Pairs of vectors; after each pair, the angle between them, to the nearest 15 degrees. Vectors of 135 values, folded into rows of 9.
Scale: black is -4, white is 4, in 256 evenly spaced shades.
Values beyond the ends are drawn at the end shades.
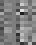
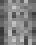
75 degrees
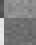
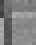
60 degrees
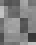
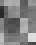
165 degrees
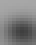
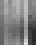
60 degrees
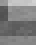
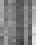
105 degrees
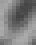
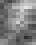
150 degrees
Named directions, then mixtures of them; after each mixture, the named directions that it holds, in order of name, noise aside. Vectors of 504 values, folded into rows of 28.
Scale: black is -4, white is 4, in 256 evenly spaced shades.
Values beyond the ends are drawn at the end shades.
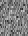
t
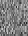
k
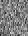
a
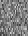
a, k.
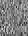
k.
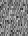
t.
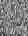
a, k.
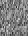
k, t.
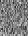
a, k.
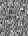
t.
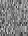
k.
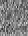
k, t.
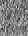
k, t.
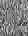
k.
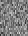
a, t.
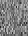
k.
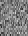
a, t.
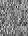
k.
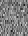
k, t.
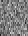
a.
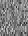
k.
